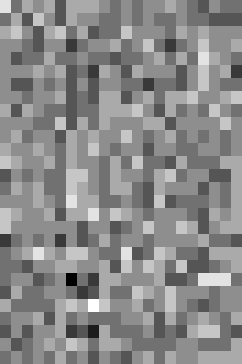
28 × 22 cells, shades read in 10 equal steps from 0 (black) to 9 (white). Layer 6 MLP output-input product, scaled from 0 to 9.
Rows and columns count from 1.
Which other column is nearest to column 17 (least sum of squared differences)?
5
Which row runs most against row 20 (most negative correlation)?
4
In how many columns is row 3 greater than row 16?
12
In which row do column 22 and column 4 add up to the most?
20
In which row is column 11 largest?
17
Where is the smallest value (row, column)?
22, 7
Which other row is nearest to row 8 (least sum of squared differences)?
28
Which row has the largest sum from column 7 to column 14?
24
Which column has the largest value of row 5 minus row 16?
19
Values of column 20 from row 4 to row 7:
5 6 5 5
